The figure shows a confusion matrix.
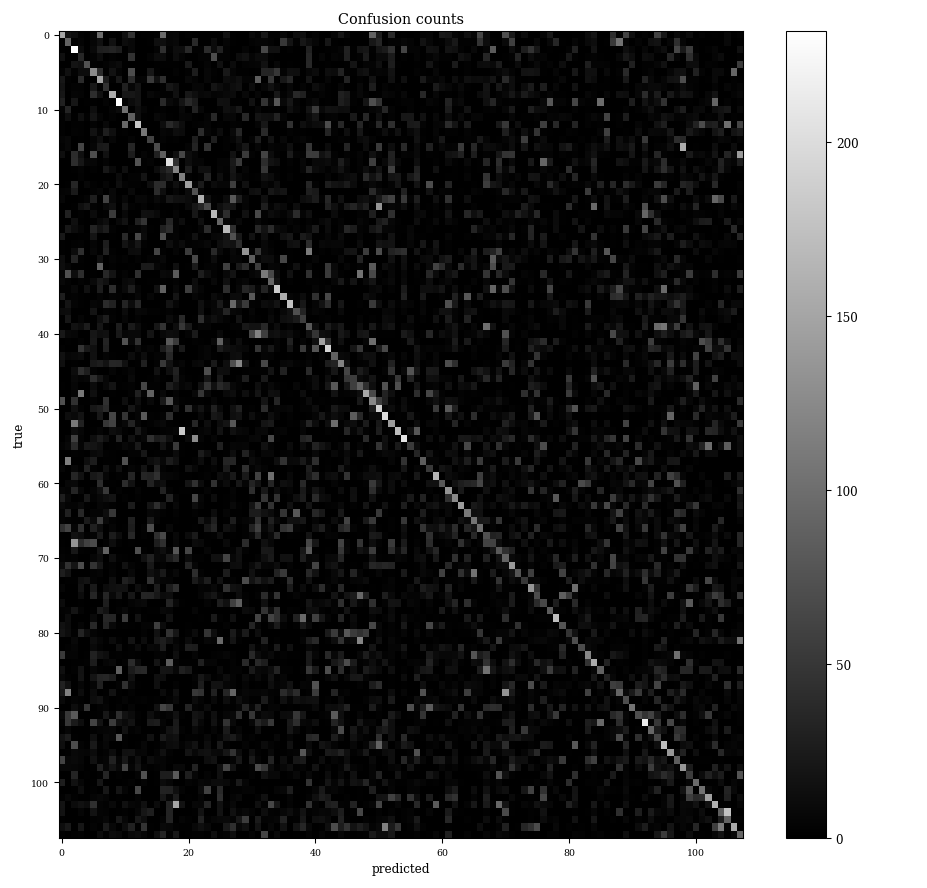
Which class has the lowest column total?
82
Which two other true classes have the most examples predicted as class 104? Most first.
106, 22
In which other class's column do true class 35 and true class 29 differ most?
39
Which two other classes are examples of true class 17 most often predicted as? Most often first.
76, 12
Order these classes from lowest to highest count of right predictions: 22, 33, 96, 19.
33, 19, 96, 22
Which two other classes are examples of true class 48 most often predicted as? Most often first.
3, 14
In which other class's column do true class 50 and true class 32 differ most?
47
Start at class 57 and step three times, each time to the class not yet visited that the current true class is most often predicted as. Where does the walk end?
70
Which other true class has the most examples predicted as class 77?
9
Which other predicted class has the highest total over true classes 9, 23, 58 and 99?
50
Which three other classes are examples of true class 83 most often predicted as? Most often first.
97, 65, 0
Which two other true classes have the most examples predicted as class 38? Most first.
78, 96
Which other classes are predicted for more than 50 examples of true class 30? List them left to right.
21, 35, 68, 87
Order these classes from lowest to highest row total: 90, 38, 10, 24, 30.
38, 10, 30, 24, 90
